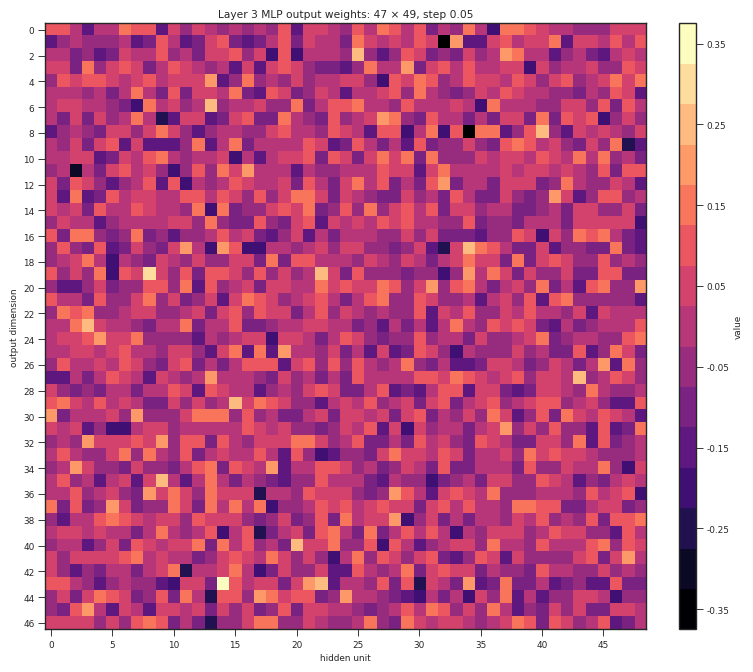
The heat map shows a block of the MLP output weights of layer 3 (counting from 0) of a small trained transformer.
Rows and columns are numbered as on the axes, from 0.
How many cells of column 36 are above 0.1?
7
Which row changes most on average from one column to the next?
43
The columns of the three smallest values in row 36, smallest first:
17, 48, 31
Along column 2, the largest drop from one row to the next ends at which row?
11
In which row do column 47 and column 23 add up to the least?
9
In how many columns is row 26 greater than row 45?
25
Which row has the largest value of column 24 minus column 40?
44
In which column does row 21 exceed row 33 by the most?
22
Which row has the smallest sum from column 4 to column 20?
1
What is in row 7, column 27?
0.2
